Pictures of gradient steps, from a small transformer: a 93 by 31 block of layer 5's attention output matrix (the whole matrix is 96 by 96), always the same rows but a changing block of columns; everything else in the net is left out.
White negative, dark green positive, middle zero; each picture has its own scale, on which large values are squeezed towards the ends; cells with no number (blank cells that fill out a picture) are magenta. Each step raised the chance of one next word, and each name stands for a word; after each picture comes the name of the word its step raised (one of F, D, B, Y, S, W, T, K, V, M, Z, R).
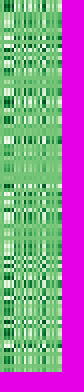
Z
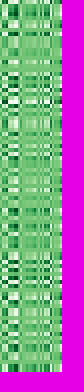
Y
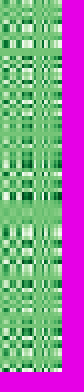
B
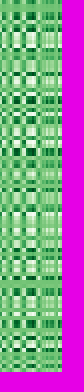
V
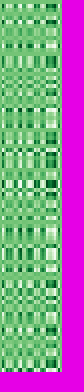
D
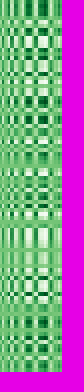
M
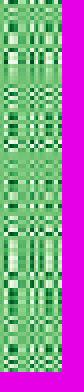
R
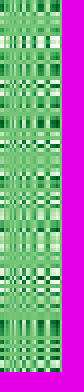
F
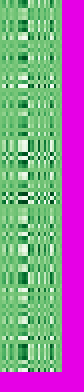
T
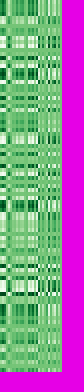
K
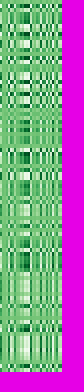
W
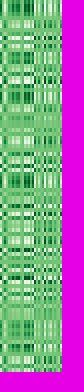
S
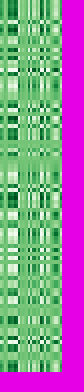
M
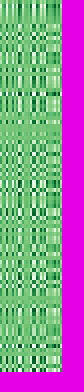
S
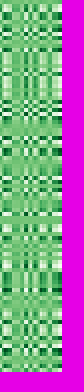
V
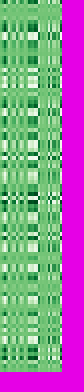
T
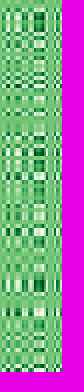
V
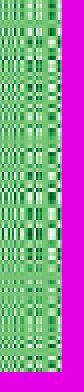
M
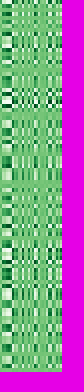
Y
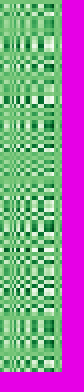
F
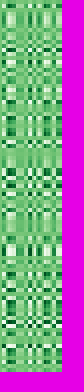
Z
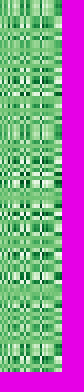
S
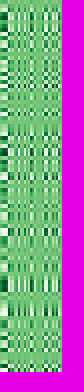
V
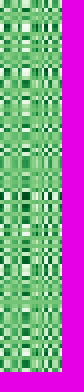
B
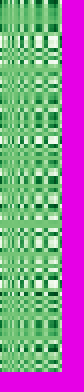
R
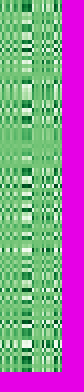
Z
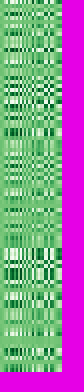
Y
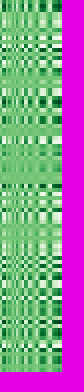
Z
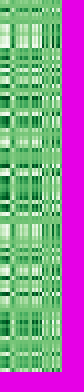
B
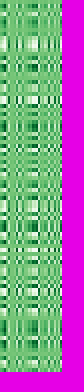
F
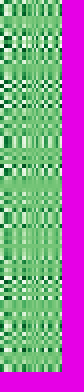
Y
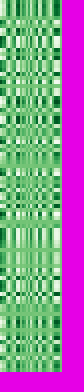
M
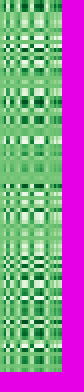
Z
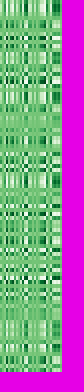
S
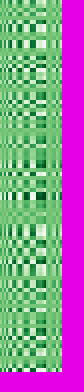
B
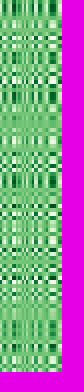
S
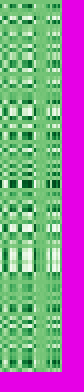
D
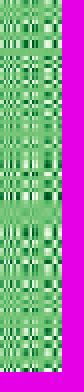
B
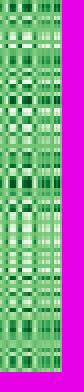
D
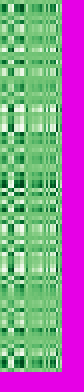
D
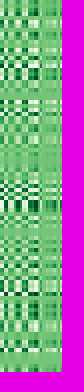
K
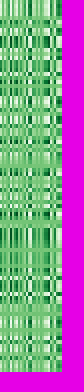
M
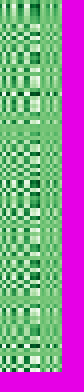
S
